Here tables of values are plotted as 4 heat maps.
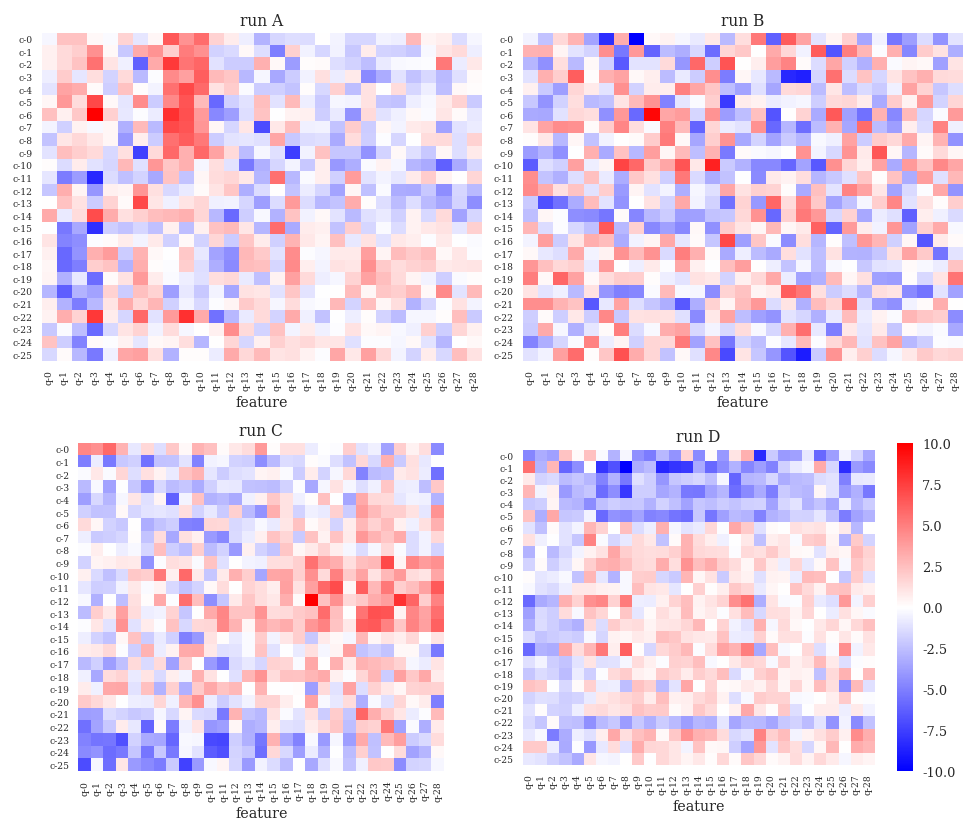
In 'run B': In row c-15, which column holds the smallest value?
q-20
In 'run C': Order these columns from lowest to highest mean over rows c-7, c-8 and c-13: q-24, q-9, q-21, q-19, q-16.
q-21, q-9, q-16, q-19, q-24
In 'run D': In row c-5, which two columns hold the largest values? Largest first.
q-2, q-0
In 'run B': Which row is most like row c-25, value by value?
c-3
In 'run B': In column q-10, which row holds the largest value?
c-10
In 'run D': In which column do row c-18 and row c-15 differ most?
q-24
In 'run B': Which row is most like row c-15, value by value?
c-1
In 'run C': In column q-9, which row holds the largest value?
c-20
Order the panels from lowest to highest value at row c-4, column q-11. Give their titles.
run C, run D, run A, run B
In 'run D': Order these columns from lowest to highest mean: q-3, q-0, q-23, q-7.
q-3, q-0, q-7, q-23
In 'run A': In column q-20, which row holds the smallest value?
c-6
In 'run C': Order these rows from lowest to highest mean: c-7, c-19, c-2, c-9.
c-2, c-7, c-19, c-9
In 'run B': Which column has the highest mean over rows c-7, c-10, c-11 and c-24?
q-10
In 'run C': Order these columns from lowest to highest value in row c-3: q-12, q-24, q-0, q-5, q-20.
q-5, q-0, q-12, q-20, q-24
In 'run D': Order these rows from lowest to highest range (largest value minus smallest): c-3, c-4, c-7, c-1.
c-4, c-7, c-3, c-1
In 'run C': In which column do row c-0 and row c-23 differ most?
q-2
